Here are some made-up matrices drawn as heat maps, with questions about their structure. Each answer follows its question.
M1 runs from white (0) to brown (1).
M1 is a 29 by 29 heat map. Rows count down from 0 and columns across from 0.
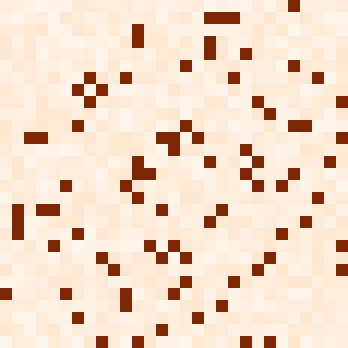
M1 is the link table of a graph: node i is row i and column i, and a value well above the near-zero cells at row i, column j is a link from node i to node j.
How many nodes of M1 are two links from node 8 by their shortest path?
6
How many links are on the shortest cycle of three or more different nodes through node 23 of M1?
5
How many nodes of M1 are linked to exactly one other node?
4
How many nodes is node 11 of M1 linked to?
6
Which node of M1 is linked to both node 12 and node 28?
node 20
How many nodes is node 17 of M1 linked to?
5
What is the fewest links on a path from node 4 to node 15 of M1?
4
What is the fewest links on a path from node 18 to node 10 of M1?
2
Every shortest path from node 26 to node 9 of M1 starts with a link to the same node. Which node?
node 16
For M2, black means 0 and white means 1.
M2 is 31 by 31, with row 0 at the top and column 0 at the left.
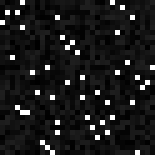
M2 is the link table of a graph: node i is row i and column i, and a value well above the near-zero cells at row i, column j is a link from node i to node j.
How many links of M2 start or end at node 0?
3
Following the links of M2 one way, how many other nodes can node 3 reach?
7
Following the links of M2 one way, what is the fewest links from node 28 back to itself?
5
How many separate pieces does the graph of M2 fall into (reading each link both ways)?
3
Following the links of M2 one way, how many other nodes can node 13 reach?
8
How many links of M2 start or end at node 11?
4
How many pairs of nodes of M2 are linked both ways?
2
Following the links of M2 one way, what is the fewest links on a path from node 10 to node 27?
2
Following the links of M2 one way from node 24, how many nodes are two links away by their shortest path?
3
